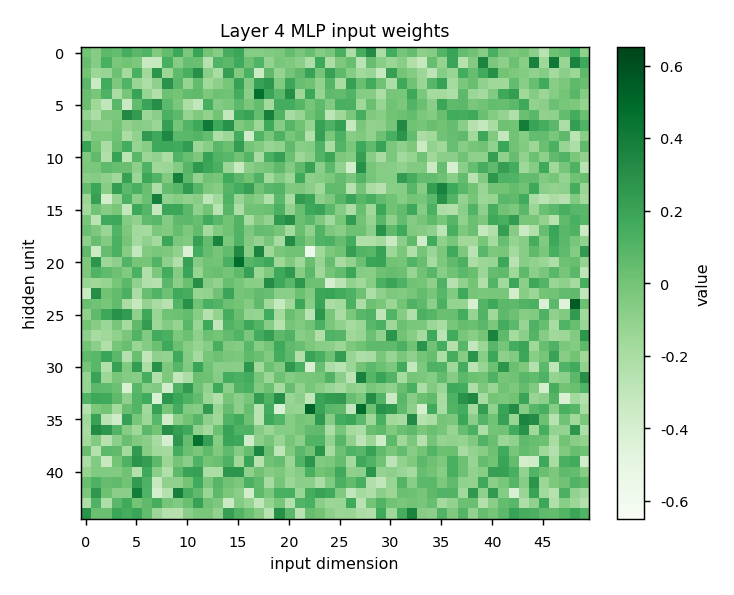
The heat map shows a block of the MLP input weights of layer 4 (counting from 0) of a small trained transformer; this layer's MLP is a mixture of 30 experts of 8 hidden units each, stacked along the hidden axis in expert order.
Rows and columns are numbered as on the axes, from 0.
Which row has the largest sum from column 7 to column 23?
7
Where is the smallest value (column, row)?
22, 19
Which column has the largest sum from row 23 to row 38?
23
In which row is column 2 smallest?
14
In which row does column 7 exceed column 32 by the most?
30
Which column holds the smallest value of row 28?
38
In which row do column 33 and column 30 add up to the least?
18
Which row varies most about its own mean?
34
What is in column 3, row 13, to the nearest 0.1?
0.2
